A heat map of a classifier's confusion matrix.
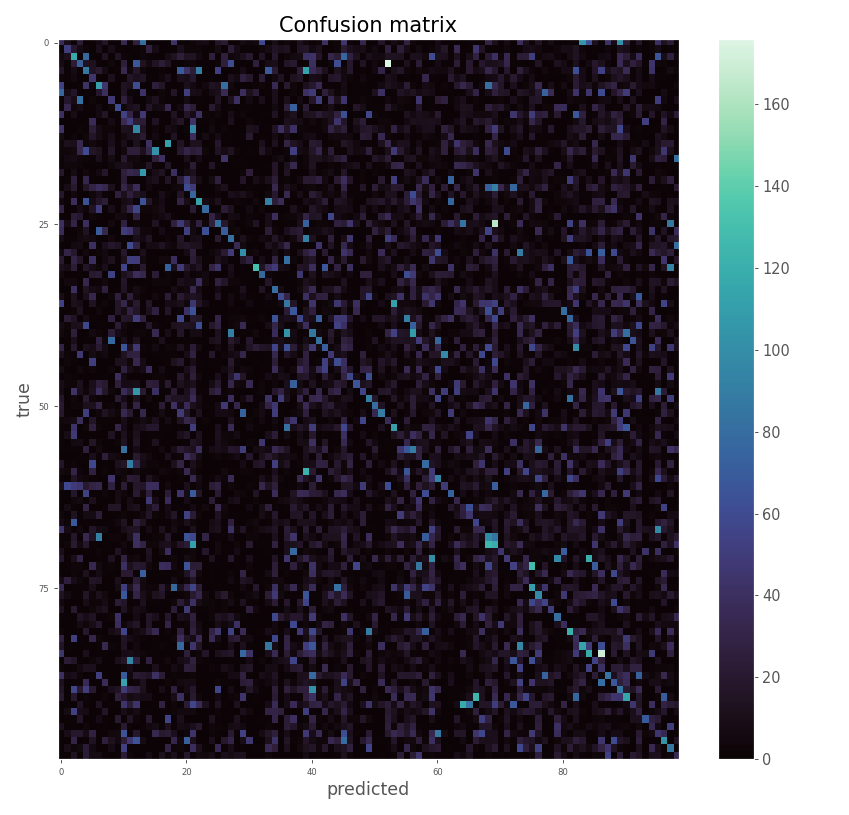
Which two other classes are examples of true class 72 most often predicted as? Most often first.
75, 57
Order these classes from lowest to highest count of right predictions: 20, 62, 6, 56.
20, 62, 56, 6
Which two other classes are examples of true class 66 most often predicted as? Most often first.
2, 89
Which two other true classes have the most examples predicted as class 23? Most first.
26, 68
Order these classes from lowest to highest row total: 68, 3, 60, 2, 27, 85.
85, 27, 60, 3, 68, 2
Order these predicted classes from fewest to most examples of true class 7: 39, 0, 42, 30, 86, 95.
95, 30, 42, 39, 86, 0
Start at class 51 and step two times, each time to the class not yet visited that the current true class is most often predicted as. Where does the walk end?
73
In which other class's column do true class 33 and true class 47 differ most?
37
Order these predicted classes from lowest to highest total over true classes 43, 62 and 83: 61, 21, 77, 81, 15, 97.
15, 81, 97, 77, 61, 21
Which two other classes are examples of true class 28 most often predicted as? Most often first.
98, 11
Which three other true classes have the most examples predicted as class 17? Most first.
14, 31, 93
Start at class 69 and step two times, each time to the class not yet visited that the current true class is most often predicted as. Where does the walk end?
6
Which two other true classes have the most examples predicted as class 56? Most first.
40, 39
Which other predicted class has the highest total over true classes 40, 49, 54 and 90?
56
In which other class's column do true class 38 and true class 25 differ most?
69
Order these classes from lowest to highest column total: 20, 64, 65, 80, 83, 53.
80, 65, 64, 83, 53, 20
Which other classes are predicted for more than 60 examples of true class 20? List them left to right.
68, 69, 72
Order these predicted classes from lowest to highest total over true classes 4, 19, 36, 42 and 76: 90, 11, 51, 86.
11, 51, 86, 90
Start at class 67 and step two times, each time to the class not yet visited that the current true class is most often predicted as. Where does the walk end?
60
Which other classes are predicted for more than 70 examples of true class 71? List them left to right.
59, 79, 84
